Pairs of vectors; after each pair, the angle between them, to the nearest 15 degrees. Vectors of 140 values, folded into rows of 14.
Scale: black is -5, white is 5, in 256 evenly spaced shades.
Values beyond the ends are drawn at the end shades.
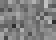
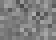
60 degrees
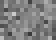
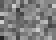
90 degrees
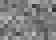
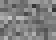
15 degrees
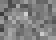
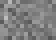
120 degrees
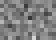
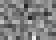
15 degrees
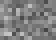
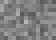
60 degrees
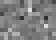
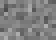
45 degrees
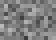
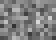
120 degrees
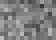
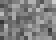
135 degrees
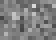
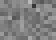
135 degrees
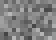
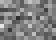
90 degrees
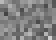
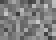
150 degrees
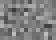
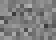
60 degrees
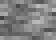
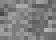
135 degrees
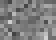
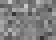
120 degrees
